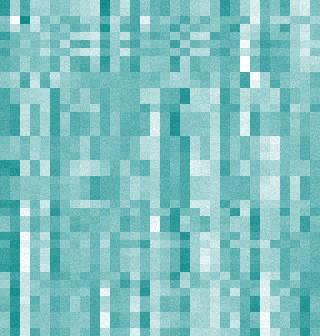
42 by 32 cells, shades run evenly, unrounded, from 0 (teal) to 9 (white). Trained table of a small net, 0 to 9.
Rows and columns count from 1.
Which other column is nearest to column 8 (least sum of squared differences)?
13
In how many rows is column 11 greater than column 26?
22
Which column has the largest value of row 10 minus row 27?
26
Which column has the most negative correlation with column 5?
1
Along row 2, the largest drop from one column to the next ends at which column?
11
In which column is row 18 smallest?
19
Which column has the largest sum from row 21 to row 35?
3
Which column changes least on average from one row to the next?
12
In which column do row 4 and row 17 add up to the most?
25
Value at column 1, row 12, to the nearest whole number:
2
